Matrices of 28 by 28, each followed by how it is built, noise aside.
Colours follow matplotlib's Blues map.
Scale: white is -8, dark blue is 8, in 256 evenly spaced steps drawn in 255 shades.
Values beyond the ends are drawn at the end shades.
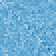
diagonal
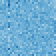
uneven columns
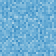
repeating columns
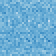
repeating columns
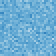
blocks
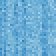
blocks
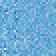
uneven columns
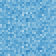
repeating rows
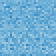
repeating columns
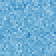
noise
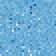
sparse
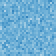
noise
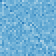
diagonal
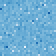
sparse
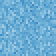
repeating rows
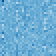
uneven columns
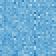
uneven columns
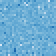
sparse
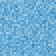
noise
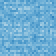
blocks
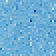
sparse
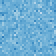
uneven columns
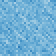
Toeplitz
